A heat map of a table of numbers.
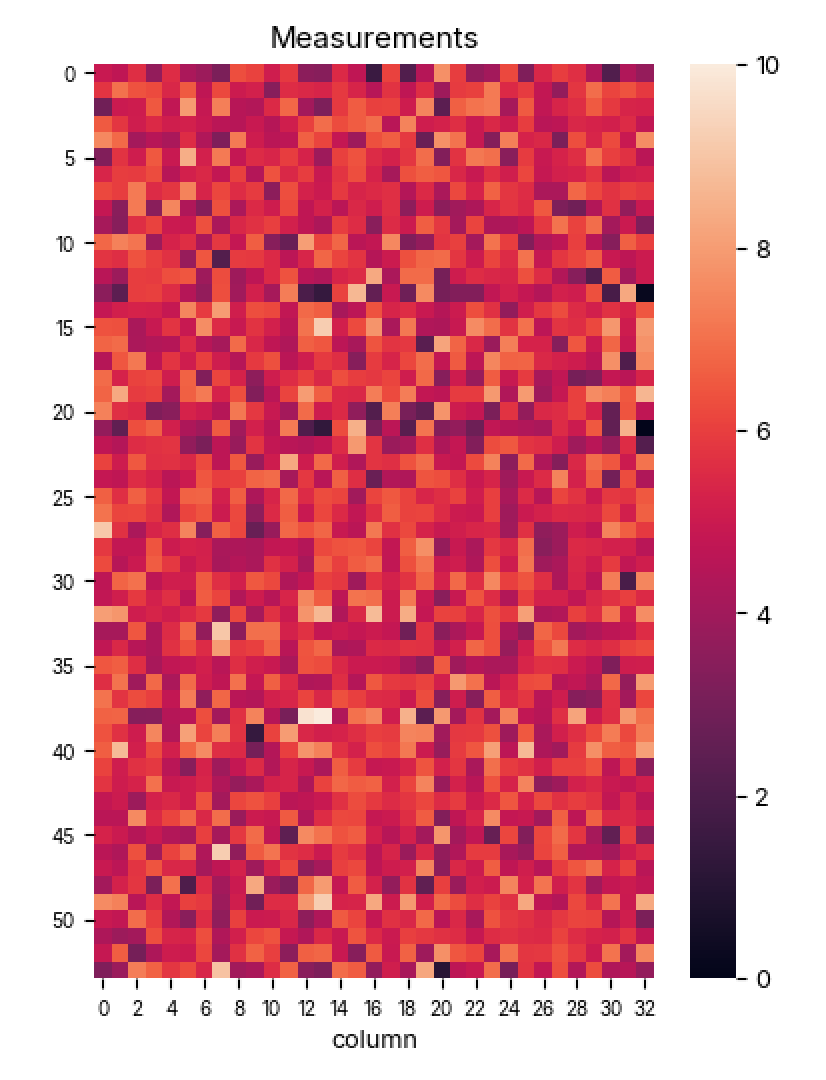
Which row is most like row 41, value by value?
50
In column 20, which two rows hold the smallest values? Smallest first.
53, 2
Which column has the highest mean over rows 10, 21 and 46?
7
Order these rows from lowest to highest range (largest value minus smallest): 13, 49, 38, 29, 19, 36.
29, 36, 19, 49, 38, 13
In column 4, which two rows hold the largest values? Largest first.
8, 48
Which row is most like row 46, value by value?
33
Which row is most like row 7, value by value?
1
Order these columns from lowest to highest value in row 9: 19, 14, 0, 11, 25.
0, 25, 11, 14, 19
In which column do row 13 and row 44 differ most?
32
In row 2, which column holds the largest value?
5
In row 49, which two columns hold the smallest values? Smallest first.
9, 7
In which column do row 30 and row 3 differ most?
31
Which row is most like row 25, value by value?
26
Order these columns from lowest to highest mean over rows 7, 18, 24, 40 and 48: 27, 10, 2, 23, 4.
10, 27, 4, 2, 23
